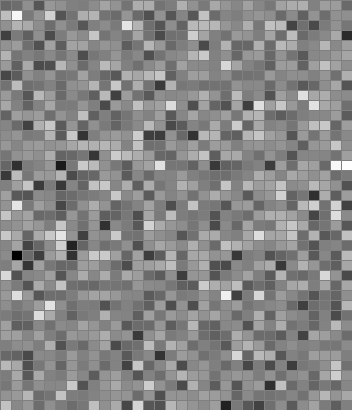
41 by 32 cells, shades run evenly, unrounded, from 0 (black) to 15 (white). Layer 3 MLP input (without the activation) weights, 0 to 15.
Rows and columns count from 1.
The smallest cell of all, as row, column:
26, 2
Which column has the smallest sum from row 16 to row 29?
7
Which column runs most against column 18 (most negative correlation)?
5
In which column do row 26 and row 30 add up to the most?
21
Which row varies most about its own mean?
17
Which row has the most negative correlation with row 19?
29
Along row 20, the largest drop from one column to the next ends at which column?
27
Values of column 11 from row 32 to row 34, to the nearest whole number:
8 9 8
